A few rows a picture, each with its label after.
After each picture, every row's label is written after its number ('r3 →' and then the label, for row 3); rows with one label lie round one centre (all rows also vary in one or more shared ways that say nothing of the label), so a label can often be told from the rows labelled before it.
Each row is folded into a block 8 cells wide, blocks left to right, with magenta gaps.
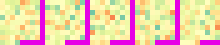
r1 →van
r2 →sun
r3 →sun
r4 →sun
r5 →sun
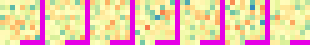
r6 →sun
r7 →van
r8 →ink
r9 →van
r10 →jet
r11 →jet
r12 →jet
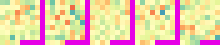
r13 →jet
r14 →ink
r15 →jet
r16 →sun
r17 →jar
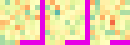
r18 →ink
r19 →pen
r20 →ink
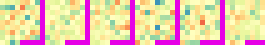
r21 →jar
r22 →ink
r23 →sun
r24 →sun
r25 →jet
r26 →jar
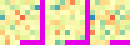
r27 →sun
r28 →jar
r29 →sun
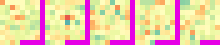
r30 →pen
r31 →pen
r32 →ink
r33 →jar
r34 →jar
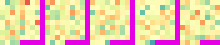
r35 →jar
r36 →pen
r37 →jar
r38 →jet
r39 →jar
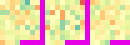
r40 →jet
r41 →jar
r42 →jar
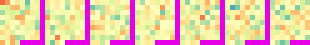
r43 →pen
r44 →ink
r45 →jar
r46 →ink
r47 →sun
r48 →jar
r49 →jet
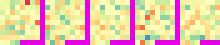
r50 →jar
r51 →ink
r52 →sun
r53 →jar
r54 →jar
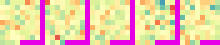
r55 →ink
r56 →ink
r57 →jar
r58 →jet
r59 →sun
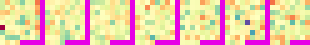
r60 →jar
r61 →jar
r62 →jet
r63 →ink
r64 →pen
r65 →pen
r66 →pen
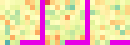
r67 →ink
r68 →pen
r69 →jet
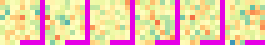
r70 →pen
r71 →ink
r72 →jar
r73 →van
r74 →van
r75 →van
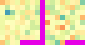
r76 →pen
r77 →ink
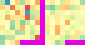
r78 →ink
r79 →jar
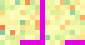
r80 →jar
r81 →ink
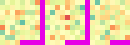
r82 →jar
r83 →pen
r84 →van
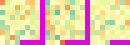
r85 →ink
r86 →pen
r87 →jar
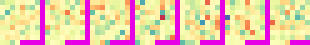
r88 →jet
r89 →jet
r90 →jet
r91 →ink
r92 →ink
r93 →van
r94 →sun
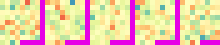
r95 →jar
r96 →pen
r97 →van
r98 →pen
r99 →van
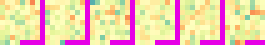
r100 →ink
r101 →jet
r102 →jet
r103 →pen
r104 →jar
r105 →van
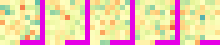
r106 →pen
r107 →pen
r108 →jar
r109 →sun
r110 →van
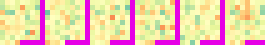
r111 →pen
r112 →sun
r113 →pen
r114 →sun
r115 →ink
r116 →pen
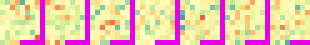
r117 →ink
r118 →pen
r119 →jet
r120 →sun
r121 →sun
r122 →jar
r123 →jet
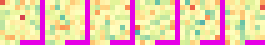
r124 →pen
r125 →ink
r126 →jar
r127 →jar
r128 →ink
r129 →jar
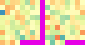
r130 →sun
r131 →ink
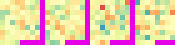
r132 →jet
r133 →ink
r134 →pen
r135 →jet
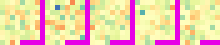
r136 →sun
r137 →sun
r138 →jar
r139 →jet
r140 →jar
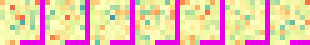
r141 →pen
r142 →pen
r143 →van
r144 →jet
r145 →pen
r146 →van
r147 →jar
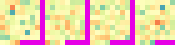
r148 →pen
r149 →van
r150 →sun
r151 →jet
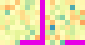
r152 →jet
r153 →jet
